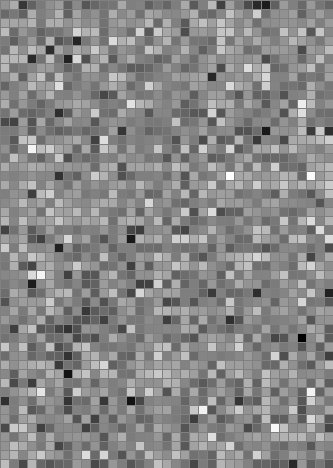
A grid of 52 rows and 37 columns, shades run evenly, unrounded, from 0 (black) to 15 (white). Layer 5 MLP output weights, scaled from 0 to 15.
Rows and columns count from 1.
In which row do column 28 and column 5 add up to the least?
48
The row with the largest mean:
21
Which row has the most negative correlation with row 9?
12
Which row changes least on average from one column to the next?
23
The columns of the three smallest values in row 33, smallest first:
37, 29, 24
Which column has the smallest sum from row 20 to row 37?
15
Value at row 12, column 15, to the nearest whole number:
13
